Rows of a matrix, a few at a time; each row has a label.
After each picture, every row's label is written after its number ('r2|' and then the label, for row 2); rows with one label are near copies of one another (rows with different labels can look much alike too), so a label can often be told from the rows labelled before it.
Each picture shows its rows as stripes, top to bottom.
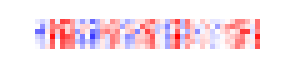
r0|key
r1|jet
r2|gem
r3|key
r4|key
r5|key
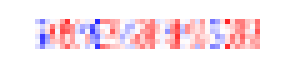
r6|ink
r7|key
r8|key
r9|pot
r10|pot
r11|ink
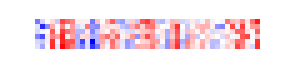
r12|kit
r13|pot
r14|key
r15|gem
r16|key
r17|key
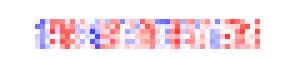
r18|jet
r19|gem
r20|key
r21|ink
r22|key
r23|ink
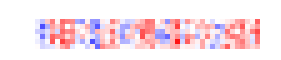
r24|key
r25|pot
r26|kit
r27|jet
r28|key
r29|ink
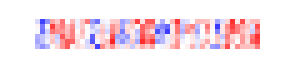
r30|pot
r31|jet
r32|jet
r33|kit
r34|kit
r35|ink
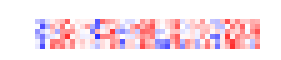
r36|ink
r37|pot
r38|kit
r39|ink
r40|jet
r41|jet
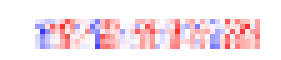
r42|ink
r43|gem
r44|pot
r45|ink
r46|ink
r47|ink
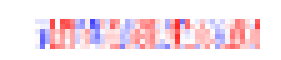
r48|key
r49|key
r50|pot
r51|pot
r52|pot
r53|jet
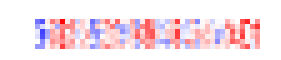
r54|gem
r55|kit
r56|pot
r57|pot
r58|jet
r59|gem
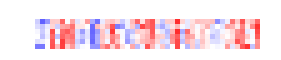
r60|pot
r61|kit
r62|key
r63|key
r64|key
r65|gem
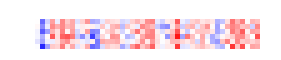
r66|pot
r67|jet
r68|pot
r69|key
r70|ink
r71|pot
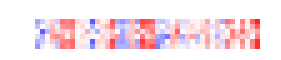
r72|kit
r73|kit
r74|pot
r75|jet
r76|kit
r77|kit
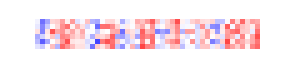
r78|pot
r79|ink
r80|jet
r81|kit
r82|ink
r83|kit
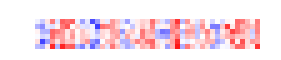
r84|key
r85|ink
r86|jet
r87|jet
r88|pot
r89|key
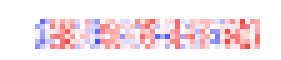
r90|pot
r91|gem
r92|ink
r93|jet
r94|ink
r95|gem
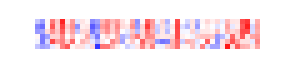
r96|gem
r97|gem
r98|gem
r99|pot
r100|jet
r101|ink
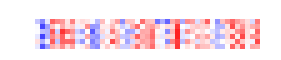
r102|jet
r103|pot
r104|key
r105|pot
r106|key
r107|pot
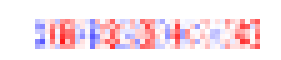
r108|kit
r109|gem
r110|key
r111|key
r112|gem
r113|kit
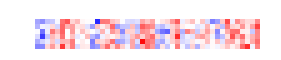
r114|ink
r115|kit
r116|jet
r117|pot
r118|kit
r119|gem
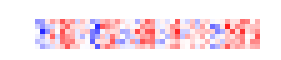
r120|gem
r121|ink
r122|pot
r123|key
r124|kit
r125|ink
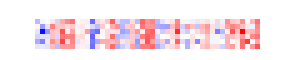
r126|kit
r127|jet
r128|pot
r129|kit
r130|gem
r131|kit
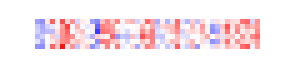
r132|gem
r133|ink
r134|ink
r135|kit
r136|ink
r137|gem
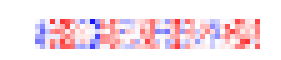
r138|key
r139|ink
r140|jet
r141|ink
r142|gem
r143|key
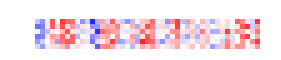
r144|key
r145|gem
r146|ink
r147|gem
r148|kit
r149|ink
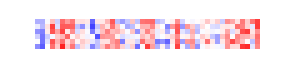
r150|kit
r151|key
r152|gem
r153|ink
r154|jet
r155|gem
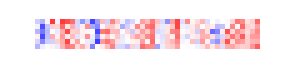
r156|key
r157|pot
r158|ink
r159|pot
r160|ink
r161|kit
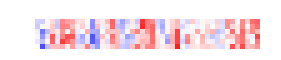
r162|kit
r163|kit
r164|pot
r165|key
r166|key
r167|pot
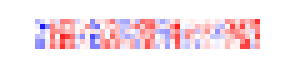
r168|kit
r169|pot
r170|jet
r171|key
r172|gem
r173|gem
